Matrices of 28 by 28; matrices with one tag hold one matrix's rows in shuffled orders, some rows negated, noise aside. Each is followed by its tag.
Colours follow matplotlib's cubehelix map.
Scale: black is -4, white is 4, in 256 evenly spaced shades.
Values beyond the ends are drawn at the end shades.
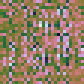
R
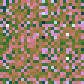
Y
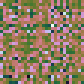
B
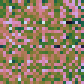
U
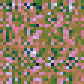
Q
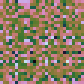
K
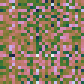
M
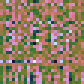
Q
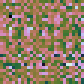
U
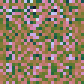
Q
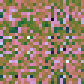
B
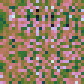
M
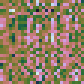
M
